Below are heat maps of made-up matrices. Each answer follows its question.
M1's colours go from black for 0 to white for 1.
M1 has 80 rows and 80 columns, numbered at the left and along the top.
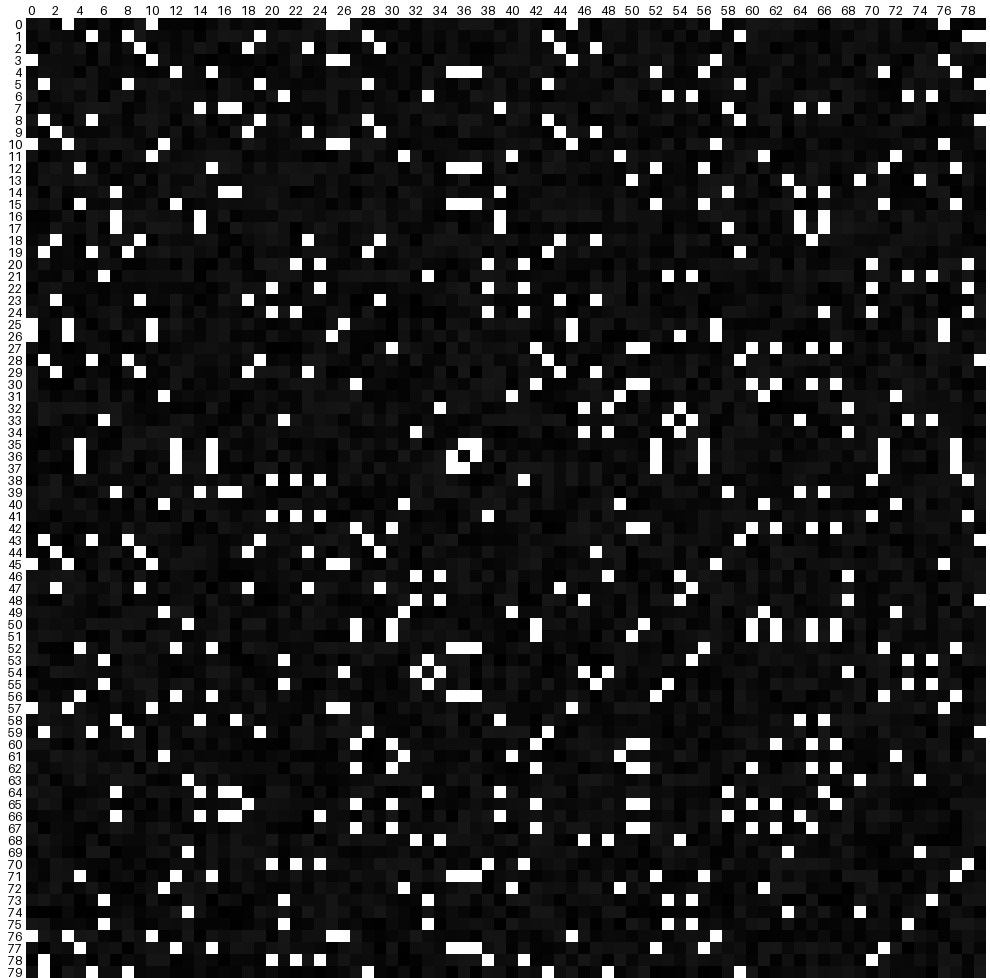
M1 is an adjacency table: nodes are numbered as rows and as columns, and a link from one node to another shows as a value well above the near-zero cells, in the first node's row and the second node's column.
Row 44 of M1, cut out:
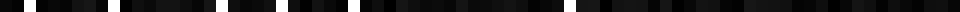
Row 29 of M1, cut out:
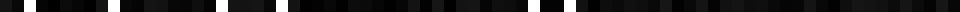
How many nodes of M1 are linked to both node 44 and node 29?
5
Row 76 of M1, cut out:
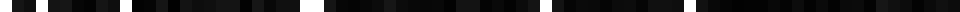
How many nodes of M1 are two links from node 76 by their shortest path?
2
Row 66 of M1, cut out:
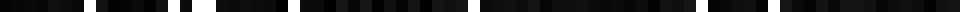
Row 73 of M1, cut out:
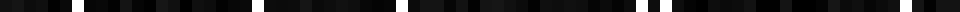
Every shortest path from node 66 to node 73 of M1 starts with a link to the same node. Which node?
node 64
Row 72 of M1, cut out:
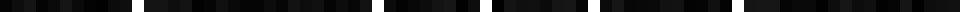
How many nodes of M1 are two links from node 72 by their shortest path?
1
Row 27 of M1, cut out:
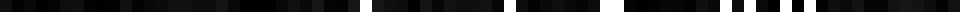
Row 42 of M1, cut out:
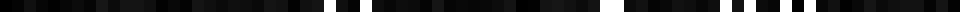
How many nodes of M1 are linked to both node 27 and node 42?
7
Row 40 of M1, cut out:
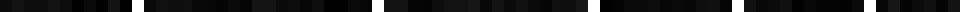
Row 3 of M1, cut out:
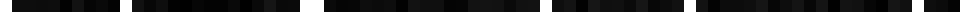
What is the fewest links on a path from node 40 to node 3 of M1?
3
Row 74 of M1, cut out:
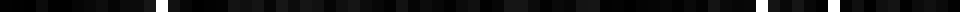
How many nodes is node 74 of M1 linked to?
3
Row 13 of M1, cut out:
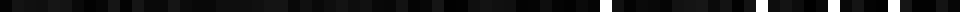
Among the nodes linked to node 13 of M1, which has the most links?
node 50
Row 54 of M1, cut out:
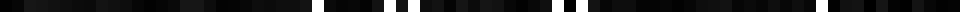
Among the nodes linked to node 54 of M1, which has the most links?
node 26
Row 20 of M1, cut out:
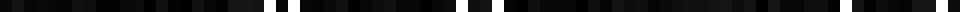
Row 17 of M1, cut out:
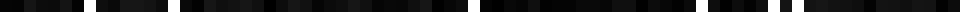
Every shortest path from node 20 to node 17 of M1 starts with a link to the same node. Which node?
node 24
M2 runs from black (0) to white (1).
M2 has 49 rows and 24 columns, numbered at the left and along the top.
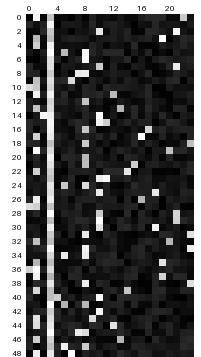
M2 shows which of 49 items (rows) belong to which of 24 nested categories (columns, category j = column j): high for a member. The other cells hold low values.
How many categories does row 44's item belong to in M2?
3
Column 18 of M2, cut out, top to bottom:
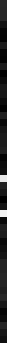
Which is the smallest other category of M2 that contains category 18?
10
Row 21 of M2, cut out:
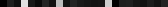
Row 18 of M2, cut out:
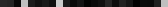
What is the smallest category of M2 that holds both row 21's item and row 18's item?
8
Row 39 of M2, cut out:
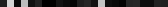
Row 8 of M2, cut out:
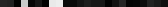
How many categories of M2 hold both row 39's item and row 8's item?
1
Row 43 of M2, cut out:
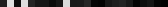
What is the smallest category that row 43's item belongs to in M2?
9
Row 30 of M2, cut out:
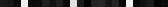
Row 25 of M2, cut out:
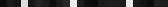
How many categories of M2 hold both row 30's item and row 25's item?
3
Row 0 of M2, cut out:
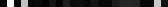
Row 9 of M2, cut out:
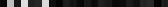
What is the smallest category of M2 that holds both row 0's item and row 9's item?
1
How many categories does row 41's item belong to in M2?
3
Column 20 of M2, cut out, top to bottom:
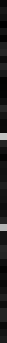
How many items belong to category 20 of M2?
2
